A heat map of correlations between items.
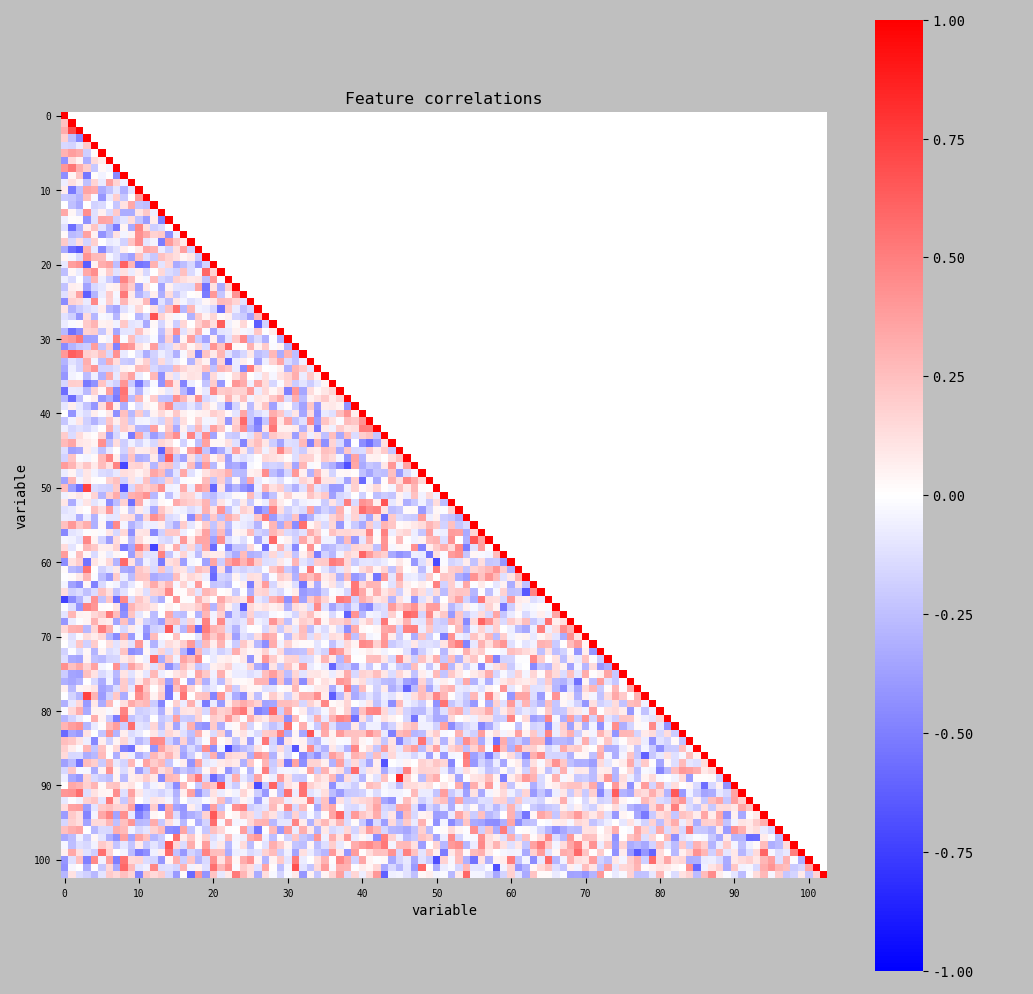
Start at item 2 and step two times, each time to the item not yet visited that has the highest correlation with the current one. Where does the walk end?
32
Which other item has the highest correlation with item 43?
52
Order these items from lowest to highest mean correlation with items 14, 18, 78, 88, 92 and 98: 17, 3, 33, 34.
34, 17, 3, 33
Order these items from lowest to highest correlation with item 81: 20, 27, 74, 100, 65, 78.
74, 78, 27, 20, 100, 65
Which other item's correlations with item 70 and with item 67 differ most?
38
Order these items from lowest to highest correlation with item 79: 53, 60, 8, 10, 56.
53, 56, 8, 10, 60
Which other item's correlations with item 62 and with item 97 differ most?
64
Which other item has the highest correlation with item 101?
31
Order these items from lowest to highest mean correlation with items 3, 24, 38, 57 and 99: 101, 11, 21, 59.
11, 101, 59, 21
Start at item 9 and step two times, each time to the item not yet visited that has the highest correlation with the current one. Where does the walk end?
91
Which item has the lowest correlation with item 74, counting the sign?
36
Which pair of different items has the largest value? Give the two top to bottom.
45, 89
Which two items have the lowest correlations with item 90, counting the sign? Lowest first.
26, 86
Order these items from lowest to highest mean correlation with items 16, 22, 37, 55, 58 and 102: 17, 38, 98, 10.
17, 98, 10, 38
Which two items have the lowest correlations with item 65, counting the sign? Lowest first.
0, 7
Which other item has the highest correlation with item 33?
83
